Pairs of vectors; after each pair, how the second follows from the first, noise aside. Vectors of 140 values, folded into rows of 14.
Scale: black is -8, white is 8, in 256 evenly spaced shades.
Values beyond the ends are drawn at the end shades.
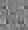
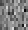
wrapped around, scaled up.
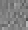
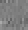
wrapped around, partly zeroed.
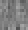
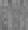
reversed, shrunk.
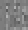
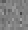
reversed, negated, partly zeroed.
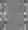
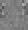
wrapped around, partly zeroed.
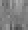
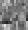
wrapped around, scaled up.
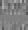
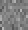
shuffled.
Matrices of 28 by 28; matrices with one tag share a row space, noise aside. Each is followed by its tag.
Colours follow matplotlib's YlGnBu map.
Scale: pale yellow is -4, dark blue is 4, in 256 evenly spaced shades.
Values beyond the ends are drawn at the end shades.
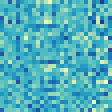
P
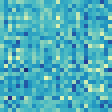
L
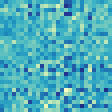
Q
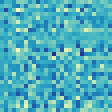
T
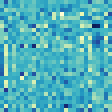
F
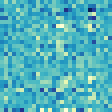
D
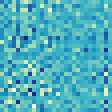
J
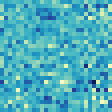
P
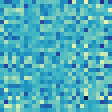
L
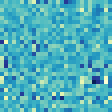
F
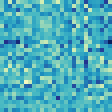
L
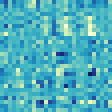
D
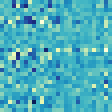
J
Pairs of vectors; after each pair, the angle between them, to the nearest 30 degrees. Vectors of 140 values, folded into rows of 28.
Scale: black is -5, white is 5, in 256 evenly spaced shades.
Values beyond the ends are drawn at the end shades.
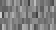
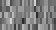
60 degrees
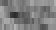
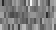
60 degrees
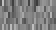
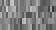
120 degrees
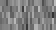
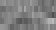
60 degrees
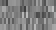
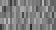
120 degrees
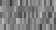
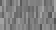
30 degrees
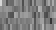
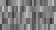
60 degrees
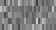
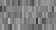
150 degrees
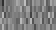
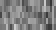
90 degrees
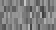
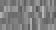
150 degrees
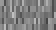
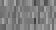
120 degrees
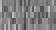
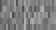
150 degrees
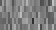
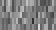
30 degrees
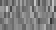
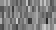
90 degrees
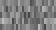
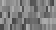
60 degrees
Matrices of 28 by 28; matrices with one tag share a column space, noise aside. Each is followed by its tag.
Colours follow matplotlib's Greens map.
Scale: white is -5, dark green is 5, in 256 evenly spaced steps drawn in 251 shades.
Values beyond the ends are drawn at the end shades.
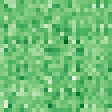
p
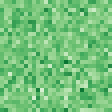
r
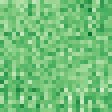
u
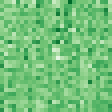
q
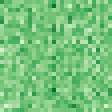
p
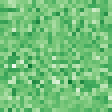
r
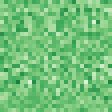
r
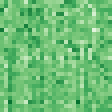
q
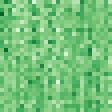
q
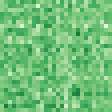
p
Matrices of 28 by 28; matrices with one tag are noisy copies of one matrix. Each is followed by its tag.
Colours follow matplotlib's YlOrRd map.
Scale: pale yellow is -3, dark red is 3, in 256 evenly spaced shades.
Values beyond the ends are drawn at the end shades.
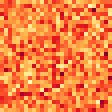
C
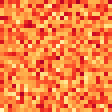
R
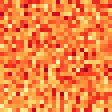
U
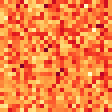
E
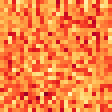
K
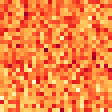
U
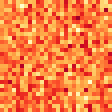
K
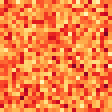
C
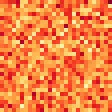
R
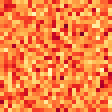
C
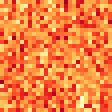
K
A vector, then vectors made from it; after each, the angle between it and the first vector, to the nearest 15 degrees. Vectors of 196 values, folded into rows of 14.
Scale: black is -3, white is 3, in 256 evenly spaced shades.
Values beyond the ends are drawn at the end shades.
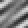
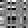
90 degrees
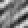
15 degrees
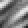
45 degrees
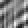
150 degrees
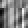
60 degrees
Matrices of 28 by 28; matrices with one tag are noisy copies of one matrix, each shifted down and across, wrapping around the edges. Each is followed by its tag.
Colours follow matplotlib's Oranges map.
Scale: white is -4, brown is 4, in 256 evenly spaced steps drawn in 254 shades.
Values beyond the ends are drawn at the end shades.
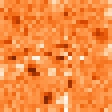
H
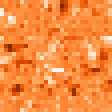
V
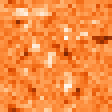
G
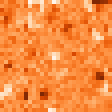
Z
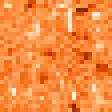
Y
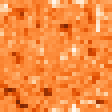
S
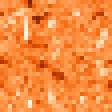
Y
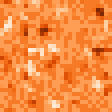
Z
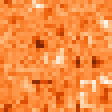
Z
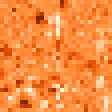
H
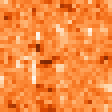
Y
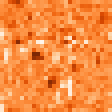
H
